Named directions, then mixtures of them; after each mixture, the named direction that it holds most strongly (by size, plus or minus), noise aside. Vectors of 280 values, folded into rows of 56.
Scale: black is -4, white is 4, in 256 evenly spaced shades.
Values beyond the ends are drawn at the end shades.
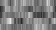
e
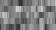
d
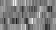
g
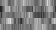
e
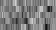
g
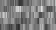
d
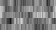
e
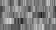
e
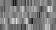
g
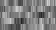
d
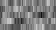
e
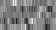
g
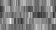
e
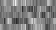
g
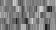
g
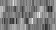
g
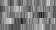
e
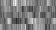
g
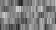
d
